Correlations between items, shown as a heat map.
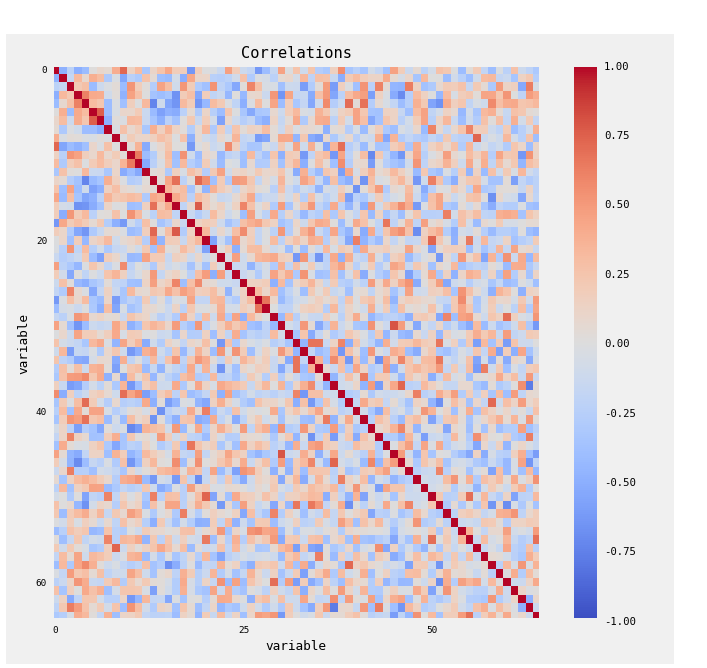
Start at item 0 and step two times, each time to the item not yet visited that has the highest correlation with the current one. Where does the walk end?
38
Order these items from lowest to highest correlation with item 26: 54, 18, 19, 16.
19, 16, 18, 54
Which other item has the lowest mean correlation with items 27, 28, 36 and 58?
0
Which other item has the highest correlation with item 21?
2
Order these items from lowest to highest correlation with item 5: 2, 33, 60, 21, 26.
26, 2, 21, 60, 33
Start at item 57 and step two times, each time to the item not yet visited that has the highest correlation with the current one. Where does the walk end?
32
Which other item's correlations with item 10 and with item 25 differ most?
42
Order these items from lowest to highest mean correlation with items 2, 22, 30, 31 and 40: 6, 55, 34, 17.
34, 6, 55, 17
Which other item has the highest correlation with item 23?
9
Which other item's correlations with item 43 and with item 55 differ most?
20
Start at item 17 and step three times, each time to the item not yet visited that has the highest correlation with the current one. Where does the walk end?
60
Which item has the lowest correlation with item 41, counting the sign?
13
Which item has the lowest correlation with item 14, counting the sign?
40
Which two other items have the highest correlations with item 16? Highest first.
19, 13
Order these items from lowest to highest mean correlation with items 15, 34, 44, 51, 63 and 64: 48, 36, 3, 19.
3, 36, 48, 19
